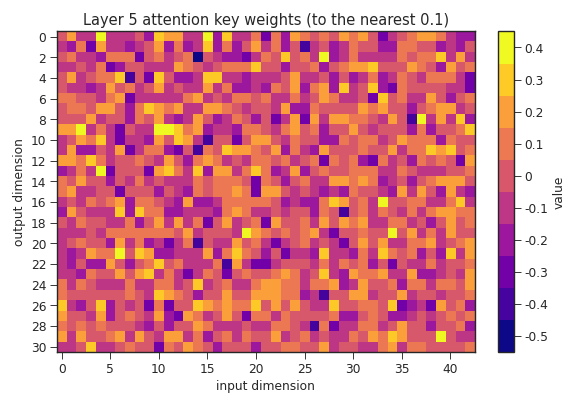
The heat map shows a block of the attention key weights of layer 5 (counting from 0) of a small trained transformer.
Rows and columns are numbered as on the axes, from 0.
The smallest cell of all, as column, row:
14, 2
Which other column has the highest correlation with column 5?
9
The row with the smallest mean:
1
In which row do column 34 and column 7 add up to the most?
19
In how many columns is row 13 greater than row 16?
17
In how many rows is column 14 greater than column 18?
15
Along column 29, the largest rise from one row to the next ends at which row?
18
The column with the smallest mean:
7
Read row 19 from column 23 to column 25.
0.1 0 0.1
